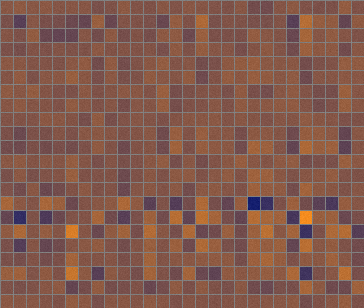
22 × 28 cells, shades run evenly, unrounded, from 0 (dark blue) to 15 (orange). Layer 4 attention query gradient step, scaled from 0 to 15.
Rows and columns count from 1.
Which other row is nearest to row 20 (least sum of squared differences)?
17
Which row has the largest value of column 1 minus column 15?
15
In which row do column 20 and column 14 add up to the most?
16
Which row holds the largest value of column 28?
21
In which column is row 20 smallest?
24
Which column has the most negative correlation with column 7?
8
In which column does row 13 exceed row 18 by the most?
2
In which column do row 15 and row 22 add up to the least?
20
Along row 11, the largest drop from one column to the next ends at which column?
27
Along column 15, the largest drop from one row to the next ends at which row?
18
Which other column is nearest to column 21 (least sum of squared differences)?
26
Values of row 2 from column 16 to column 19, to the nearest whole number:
10 7 7 7
